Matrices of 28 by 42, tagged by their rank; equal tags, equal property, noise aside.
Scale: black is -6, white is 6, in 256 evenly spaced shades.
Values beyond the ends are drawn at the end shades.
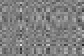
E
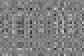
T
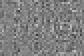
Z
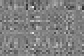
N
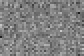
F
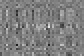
T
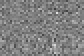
F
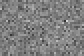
F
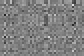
N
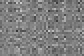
T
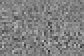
Z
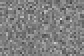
F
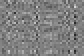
T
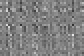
T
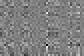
T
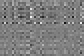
E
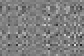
T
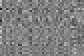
N
